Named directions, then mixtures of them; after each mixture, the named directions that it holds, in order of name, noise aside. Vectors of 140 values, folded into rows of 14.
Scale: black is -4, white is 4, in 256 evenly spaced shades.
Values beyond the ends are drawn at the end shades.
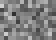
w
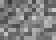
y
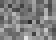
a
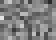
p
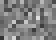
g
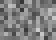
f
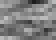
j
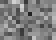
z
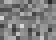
g, p.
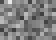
p, y.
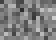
f.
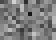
z.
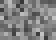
f, p.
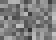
p, z.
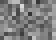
w, z.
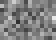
f, w, z.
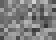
g, j, y.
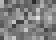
g, j, y.
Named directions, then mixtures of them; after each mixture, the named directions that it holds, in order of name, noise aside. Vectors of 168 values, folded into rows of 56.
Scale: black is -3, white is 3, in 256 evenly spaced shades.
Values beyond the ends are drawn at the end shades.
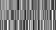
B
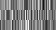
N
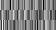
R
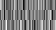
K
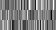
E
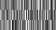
E, N.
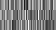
E, N.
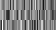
K, N, R.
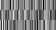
R.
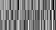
B, R.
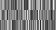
E, N.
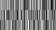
B, K, N.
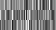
N.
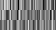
B, N, R.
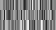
K, N.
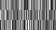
B, E, N.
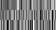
B.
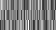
B, K, N.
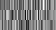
N, R.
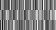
R.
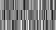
E, K, N.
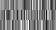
K, N.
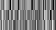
B, R.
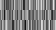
E, K.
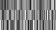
B.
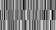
K.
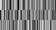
B, K, R.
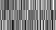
B, E, K.
